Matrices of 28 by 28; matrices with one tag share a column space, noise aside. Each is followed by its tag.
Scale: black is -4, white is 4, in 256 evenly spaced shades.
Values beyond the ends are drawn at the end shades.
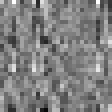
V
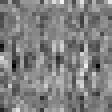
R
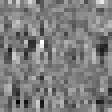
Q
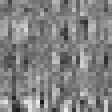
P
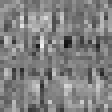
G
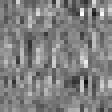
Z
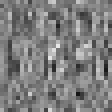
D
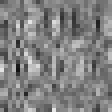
D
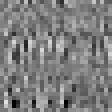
Q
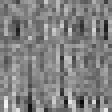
P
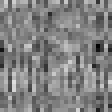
R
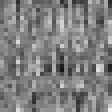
V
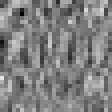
Z
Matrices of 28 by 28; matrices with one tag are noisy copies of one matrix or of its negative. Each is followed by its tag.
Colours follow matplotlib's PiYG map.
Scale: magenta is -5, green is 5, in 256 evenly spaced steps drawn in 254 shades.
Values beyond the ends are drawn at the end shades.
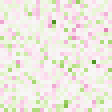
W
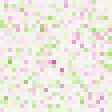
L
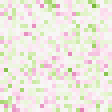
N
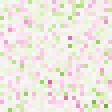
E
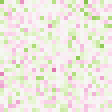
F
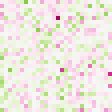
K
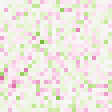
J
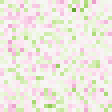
F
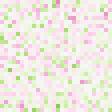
W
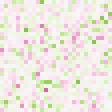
L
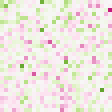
K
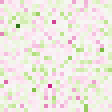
F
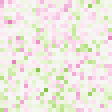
K
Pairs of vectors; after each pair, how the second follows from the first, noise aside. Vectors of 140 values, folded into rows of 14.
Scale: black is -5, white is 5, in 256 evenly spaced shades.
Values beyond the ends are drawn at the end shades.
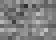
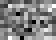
wrapped around, scaled up.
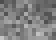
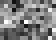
wrapped around, scaled up.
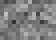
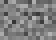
sign-scrambled.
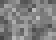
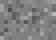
wrapped around, partly zeroed.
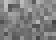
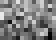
reversed, negated, scaled up.
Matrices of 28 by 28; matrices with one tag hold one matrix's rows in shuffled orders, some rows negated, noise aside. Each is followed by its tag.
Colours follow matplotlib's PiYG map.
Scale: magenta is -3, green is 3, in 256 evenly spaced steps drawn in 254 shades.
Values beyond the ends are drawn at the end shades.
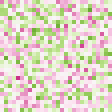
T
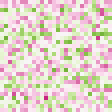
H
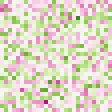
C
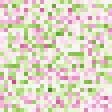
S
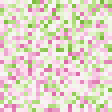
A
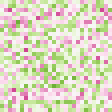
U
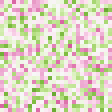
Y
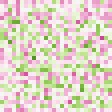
H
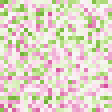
S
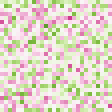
U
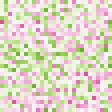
C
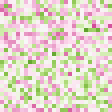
C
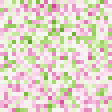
C
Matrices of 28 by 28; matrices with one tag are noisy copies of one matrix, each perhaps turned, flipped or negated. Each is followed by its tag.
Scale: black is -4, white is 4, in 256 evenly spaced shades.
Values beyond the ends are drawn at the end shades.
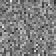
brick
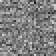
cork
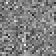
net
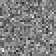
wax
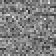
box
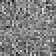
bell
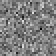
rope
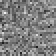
cork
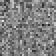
cork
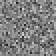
rope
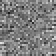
bell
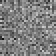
bell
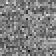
box
